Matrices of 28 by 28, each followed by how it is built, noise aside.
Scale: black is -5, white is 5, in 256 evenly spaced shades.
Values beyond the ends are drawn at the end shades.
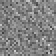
Toeplitz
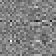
low rank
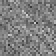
Toeplitz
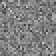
diagonal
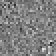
block diagonal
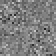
block diagonal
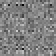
low rank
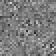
block diagonal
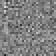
low rank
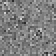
block diagonal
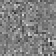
block diagonal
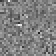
block diagonal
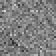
Toeplitz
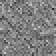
Toeplitz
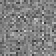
low rank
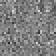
low rank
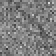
Toeplitz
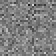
low rank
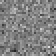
low rank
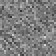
Toeplitz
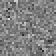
block diagonal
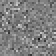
block diagonal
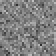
Toeplitz
